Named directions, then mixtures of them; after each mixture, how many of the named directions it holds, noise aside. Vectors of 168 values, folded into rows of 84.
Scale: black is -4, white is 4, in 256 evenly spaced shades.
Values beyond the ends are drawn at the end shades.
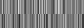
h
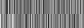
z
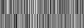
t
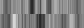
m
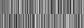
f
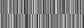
three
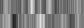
one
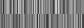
two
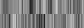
two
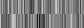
four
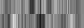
one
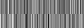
two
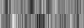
two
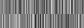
two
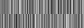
one
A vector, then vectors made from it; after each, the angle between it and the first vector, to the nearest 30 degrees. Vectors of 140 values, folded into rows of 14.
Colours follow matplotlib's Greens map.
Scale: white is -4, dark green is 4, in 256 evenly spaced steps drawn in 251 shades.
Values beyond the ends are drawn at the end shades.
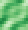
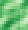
150 degrees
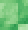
60 degrees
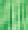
120 degrees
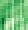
60 degrees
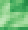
120 degrees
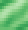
120 degrees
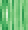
90 degrees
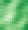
120 degrees
